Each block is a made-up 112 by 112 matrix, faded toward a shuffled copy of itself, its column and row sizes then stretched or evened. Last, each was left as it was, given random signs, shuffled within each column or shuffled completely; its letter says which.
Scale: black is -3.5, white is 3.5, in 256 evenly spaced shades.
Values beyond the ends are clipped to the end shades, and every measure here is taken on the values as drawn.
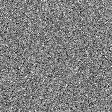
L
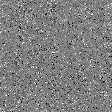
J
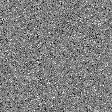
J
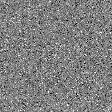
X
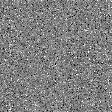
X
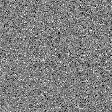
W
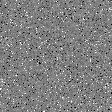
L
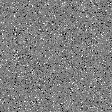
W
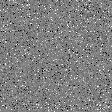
X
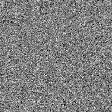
W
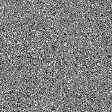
W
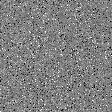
J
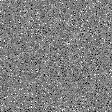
X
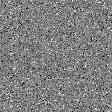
W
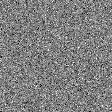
J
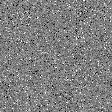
J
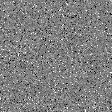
X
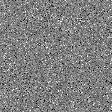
X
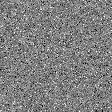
L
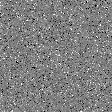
L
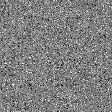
W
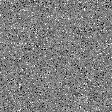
X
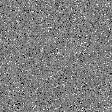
X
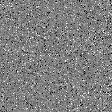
W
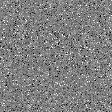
W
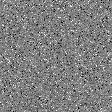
L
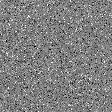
J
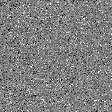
W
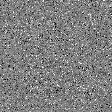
W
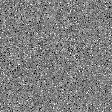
X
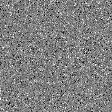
X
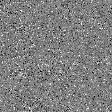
X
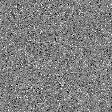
W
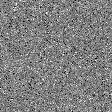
L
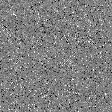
W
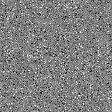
X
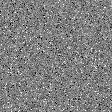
L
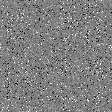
X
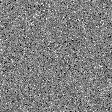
L
